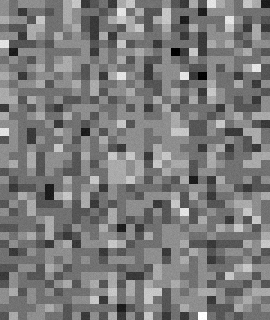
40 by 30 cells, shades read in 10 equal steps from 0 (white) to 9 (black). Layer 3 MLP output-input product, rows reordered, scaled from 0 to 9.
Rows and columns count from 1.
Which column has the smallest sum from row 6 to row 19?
1
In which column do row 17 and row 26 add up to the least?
20
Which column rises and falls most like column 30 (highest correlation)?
10
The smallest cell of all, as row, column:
40, 23
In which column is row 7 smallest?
22
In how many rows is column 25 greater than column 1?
15
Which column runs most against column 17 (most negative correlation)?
19
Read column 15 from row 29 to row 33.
4 4 6 5 4
